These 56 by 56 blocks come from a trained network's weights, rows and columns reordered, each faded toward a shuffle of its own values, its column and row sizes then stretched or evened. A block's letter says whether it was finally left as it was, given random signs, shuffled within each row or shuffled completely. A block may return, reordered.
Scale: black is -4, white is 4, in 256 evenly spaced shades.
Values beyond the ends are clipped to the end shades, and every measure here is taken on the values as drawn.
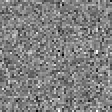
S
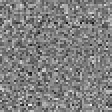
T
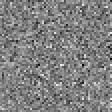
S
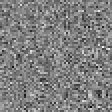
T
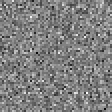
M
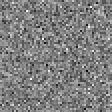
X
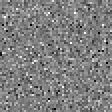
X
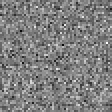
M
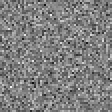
X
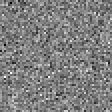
X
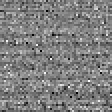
M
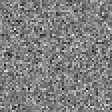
M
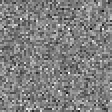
M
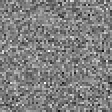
M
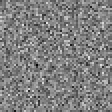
M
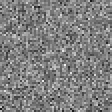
X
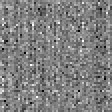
T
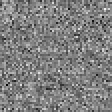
M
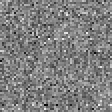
M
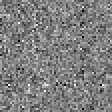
S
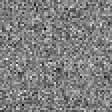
M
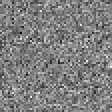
M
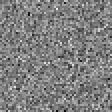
X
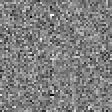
S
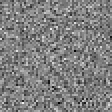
T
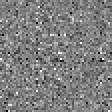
S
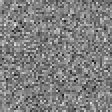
X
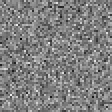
X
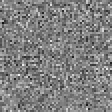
S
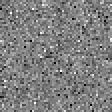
X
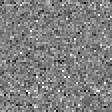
M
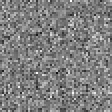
T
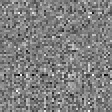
T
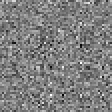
T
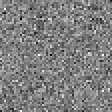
T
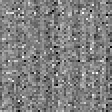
T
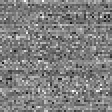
M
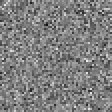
M
